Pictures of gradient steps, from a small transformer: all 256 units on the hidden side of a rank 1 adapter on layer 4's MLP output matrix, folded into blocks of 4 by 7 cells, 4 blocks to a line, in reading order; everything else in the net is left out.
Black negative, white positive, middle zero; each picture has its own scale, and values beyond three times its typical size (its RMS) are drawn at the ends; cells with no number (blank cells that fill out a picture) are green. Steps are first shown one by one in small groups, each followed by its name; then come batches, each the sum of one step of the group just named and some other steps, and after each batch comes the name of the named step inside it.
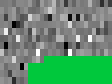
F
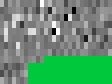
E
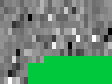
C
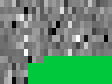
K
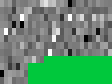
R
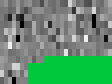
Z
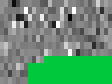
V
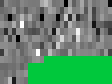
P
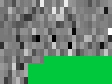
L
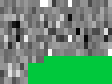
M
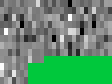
Z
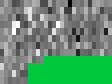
V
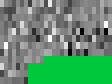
R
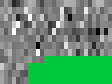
V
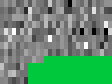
K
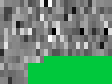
E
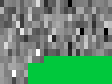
Z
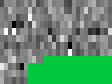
F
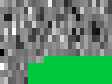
P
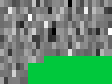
L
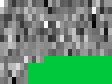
Z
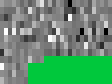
E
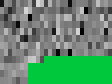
R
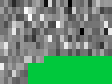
V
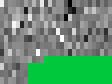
E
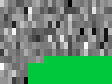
K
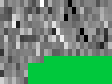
E
